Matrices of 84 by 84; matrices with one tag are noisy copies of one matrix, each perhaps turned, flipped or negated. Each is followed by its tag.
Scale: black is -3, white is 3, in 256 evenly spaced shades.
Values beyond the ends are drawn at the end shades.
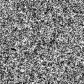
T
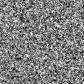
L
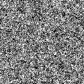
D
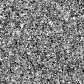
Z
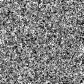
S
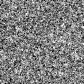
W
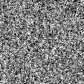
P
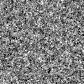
T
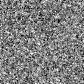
W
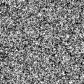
D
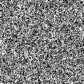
S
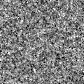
T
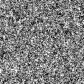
Z
